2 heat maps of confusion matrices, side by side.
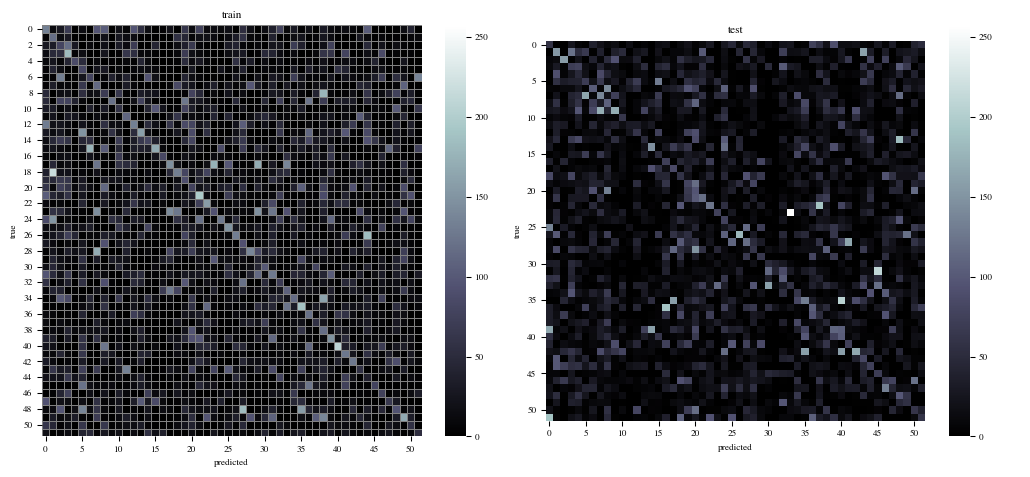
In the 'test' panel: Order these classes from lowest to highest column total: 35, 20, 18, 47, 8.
47, 35, 18, 8, 20
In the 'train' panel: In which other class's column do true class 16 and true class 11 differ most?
43
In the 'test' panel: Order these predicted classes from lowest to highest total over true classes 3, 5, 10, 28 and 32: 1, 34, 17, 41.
41, 34, 17, 1
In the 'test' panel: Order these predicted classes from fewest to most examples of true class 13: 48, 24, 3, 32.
32, 3, 24, 48
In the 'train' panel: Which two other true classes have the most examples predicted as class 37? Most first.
49, 30
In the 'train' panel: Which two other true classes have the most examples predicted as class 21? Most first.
24, 39
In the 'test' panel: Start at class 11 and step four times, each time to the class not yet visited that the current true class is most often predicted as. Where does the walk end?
14
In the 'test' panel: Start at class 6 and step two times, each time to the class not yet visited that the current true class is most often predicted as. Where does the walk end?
20
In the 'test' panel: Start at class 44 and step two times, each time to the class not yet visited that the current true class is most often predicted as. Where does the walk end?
43
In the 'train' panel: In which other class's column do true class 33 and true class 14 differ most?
17
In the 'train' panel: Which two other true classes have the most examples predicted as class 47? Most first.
15, 42
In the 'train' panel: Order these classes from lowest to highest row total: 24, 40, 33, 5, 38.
5, 38, 33, 40, 24
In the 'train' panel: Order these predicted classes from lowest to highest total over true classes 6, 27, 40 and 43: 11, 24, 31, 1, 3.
24, 3, 1, 31, 11
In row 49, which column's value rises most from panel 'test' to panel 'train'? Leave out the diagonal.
38
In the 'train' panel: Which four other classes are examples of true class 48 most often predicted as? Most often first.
27, 35, 5, 2
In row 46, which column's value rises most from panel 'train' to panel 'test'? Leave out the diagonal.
50
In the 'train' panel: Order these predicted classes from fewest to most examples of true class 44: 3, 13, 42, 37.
37, 42, 13, 3
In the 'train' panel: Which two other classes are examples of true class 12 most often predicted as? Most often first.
0, 27
